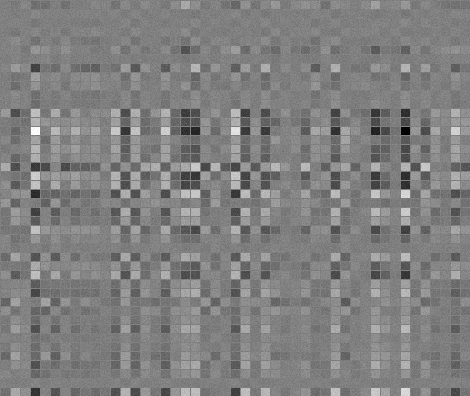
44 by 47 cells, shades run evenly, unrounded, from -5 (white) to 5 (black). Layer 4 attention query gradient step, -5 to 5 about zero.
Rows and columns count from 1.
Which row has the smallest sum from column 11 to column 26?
19
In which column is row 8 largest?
4
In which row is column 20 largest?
15
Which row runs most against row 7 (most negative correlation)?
1
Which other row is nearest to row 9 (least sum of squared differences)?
27
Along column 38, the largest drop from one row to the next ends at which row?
22
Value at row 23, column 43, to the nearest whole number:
-1
